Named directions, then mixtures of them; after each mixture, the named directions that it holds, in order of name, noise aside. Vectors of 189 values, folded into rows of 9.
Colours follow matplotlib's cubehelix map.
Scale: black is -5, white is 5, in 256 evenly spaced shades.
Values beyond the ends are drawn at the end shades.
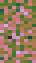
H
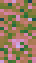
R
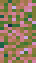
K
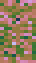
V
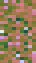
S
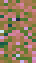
K, S.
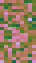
H, K, R.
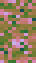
R, V.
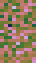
H, K.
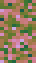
R.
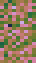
K.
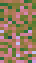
H, R, S.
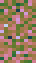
H.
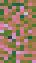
H.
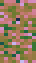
S, V.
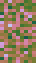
H, K.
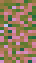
H, K, R.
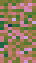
K.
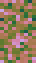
R.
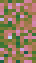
H, K, R.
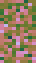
H, R.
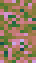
K, R, V.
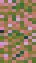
K, S.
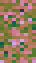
K, R, V.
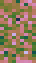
V.
